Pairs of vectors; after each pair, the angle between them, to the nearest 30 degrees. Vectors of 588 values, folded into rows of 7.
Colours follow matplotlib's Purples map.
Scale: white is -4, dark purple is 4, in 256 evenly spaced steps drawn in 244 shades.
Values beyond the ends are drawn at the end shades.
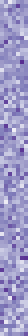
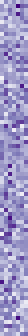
60 degrees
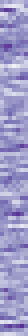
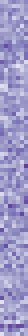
60 degrees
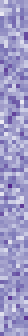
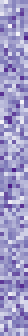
30 degrees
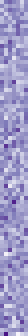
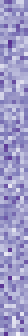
30 degrees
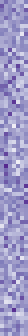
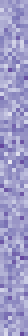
120 degrees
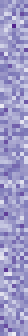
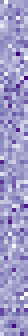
90 degrees
